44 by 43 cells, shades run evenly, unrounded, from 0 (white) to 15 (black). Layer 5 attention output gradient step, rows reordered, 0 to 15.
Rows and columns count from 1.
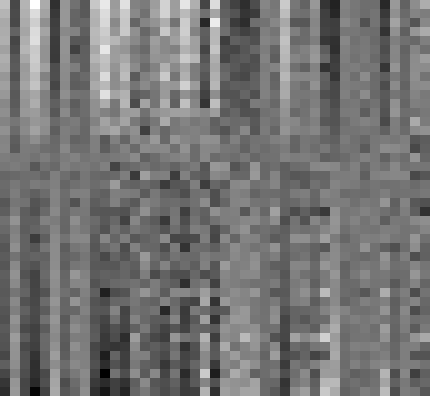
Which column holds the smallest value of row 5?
4
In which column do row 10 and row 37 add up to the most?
21
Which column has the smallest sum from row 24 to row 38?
34
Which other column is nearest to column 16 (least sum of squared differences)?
7
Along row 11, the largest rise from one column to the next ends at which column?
14
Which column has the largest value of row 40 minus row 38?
33
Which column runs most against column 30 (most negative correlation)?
28
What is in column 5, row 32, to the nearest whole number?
9
